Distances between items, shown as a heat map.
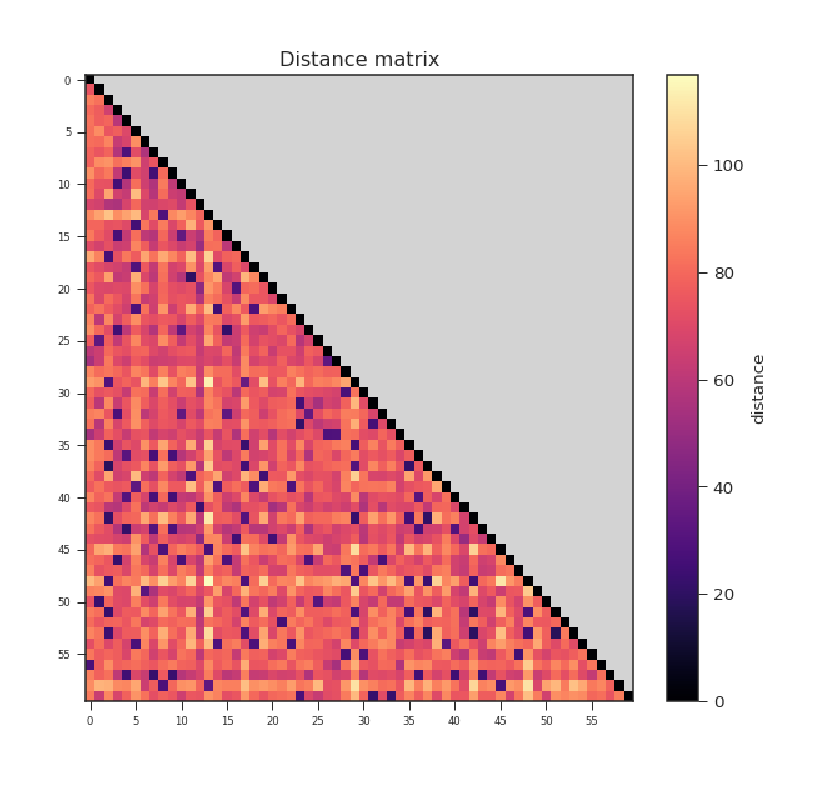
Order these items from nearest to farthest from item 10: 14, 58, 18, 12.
12, 18, 14, 58
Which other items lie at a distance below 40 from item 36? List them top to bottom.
4, 7, 9, 40, 43, 57
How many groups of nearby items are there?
15
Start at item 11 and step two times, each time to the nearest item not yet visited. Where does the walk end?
38
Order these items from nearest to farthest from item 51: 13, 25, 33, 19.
25, 33, 19, 13
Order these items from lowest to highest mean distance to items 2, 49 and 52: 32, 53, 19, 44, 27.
53, 44, 32, 27, 19
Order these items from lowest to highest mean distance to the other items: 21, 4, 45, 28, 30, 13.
4, 30, 21, 28, 45, 13
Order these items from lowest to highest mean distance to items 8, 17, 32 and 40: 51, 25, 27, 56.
51, 27, 25, 56
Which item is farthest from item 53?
13
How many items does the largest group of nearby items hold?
9
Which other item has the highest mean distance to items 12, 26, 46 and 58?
48
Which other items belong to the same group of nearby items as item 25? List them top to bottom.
1, 50
